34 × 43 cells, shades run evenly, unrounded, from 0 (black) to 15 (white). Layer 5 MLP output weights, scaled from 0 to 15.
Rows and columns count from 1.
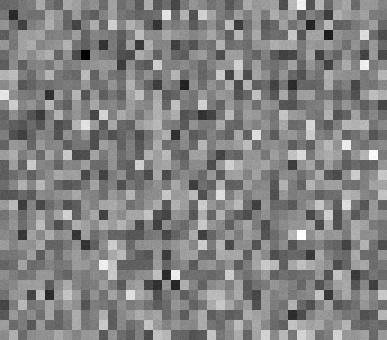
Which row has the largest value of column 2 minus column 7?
11
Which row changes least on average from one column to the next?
20
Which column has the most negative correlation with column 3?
10
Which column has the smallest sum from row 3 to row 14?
14
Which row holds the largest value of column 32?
12
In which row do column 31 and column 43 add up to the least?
6
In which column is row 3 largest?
13
